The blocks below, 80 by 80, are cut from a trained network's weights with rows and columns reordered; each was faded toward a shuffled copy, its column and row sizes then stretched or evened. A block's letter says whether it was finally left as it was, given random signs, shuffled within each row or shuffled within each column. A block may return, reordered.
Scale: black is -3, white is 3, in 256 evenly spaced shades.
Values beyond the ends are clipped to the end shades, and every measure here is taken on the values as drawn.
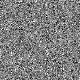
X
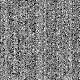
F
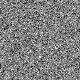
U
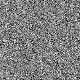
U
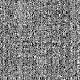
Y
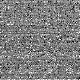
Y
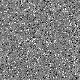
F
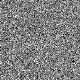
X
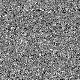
U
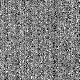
F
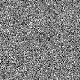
Y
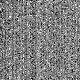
F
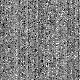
F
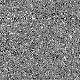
X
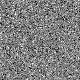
U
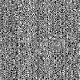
Y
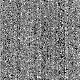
F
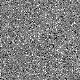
F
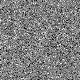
U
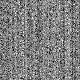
F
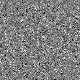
F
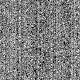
F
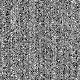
F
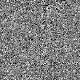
X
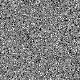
F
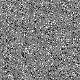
F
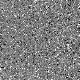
F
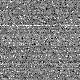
U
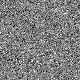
U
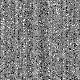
F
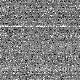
Y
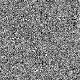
X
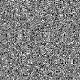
Y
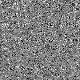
U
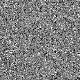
X
